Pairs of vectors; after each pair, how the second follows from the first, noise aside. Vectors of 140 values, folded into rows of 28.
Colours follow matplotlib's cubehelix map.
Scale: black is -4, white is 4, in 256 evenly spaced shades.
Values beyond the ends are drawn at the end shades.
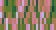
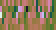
partly zeroed.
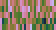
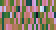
shuffled.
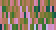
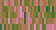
shrunk.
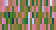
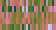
reversed, partly zeroed.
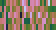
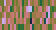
reversed, negated, partly zeroed.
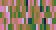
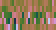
reversed, partly zeroed.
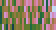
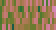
shrunk.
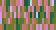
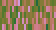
reversed, shrunk.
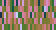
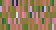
partly zeroed.
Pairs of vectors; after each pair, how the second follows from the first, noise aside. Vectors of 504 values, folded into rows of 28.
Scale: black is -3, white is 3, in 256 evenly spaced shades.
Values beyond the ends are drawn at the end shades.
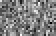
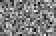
sign-scrambled.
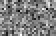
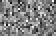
shuffled.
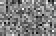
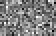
negated.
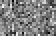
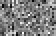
negated.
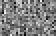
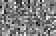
negated.
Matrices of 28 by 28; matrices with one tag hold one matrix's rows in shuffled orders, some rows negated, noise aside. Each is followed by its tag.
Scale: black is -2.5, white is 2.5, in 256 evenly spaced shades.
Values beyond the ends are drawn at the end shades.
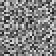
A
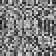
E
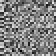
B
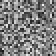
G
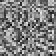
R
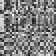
B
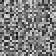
A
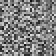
G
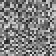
A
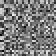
B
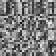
R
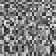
A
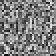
A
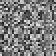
G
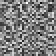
R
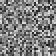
E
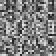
R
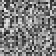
A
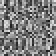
A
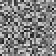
G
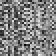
G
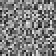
E
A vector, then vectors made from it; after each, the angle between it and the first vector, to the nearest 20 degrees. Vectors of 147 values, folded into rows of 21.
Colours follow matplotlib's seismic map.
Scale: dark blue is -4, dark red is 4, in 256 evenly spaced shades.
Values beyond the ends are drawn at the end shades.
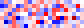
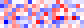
20 degrees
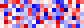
140 degrees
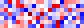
120 degrees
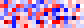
160 degrees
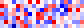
120 degrees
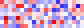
140 degrees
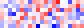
80 degrees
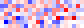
20 degrees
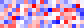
40 degrees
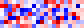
140 degrees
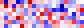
120 degrees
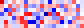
120 degrees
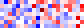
100 degrees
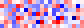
160 degrees
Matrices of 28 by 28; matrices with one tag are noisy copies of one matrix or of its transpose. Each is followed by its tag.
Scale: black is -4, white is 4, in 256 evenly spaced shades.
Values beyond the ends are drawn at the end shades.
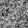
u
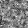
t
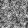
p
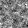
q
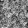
p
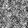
p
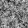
q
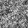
u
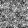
p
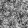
q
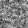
t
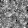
p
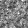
u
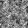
p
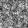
q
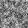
q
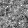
u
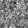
u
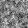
q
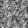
p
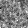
t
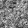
u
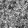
u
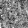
t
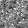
u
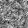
t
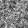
u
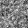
u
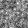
u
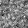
u
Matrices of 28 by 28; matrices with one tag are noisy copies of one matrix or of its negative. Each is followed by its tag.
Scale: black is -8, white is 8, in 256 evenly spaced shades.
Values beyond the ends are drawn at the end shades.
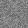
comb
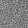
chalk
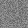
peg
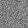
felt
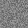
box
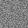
chalk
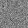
comb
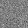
chalk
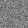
comb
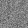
felt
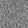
box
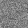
box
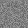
comb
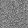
peg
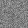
comb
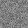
box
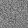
chalk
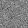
comb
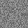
box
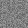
felt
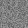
felt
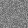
comb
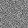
comb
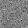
box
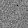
box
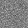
peg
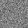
box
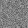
comb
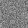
box
